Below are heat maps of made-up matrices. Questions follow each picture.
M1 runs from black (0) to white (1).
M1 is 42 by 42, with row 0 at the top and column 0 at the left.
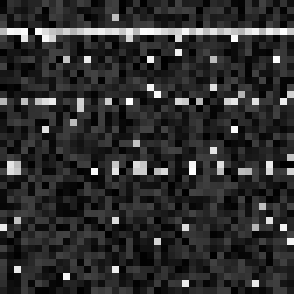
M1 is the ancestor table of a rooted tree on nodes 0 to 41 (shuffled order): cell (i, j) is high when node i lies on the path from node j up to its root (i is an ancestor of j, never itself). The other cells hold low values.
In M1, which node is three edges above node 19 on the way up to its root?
24
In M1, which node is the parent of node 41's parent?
34
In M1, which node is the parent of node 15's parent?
4
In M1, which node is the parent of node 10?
17
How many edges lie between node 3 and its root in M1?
3
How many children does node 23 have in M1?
4
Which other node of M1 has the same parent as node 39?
12
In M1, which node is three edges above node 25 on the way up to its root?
14
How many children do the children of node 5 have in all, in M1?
3
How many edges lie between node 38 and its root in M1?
4
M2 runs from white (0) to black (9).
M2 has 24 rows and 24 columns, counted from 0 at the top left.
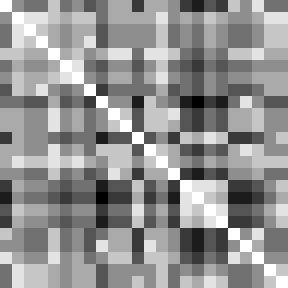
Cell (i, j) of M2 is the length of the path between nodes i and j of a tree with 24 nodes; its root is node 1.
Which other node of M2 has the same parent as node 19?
0
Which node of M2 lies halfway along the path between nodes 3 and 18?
23
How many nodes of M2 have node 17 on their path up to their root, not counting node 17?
4
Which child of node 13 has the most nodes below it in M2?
4
